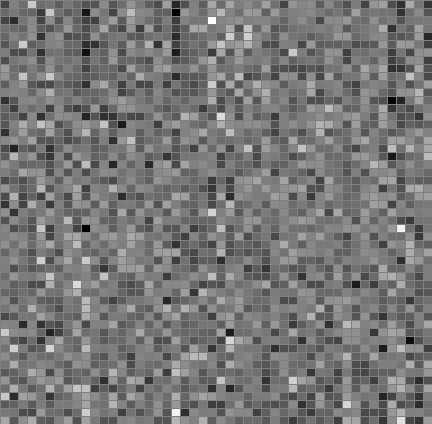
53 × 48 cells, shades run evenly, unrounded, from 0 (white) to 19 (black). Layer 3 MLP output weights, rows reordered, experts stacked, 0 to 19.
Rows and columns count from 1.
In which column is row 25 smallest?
2
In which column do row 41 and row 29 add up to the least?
45
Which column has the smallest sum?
15
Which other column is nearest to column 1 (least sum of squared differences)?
16
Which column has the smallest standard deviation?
7
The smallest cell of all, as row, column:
3, 24
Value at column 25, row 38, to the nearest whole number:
6
